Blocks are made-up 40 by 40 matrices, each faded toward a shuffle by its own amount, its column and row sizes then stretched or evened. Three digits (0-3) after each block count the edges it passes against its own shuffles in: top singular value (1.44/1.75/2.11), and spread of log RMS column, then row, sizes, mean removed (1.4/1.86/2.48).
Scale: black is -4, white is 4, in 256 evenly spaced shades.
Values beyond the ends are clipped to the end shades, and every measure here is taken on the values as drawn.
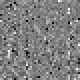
1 1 0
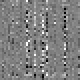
2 3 0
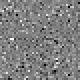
0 0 1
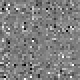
0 2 2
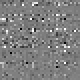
0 1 3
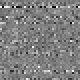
1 0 3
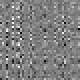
3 3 1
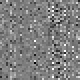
2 3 0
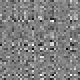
3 2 2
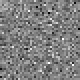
2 0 0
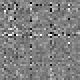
3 2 2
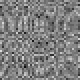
3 2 0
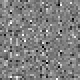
1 2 0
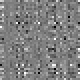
3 3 2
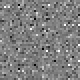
0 1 0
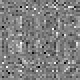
2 1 1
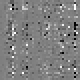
2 3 1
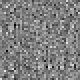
1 0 1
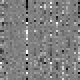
2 3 1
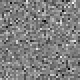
0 1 1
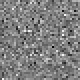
1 0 1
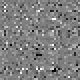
2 1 2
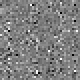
0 2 1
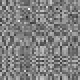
3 1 1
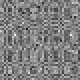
3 1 0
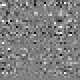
1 2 3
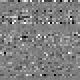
1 0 3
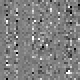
0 3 0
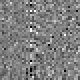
2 2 0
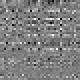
3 1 3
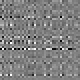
3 2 3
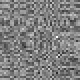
3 0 0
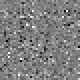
0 1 1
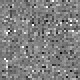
0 1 2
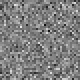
1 0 0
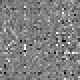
0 2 1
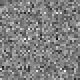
1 0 1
